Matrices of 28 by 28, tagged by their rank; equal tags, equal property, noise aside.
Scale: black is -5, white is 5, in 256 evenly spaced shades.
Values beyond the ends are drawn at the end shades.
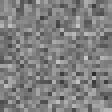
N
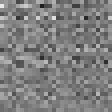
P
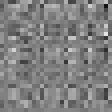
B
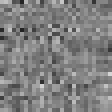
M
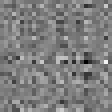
P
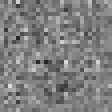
N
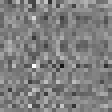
M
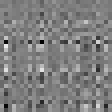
B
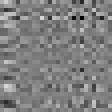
B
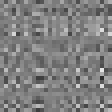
B
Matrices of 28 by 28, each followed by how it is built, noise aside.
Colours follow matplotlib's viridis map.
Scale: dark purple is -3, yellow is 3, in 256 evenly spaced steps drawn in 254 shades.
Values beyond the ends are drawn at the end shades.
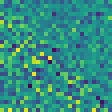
lower triangular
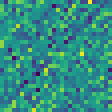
Hankel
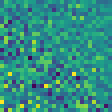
lower triangular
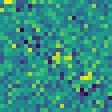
banded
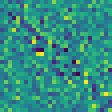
banded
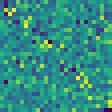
banded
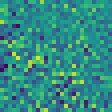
lower triangular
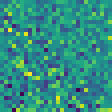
lower triangular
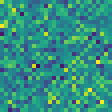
Hankel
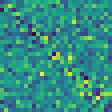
banded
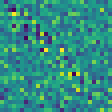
banded
